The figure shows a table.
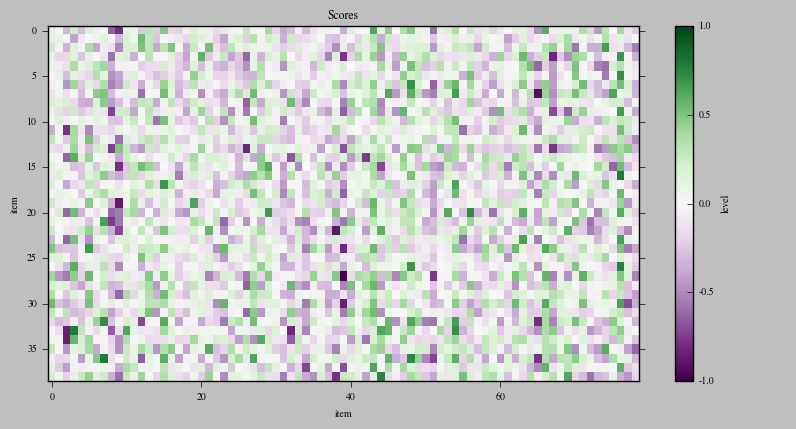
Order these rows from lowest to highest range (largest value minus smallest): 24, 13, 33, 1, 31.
1, 31, 13, 24, 33
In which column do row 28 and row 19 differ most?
32
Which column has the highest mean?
76
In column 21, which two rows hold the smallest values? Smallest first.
27, 37
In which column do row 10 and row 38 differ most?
38
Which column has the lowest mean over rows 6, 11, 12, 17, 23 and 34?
2
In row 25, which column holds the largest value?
12
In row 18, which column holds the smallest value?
39
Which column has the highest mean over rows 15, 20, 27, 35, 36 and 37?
43
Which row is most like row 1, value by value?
25
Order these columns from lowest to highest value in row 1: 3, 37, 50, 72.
3, 37, 72, 50
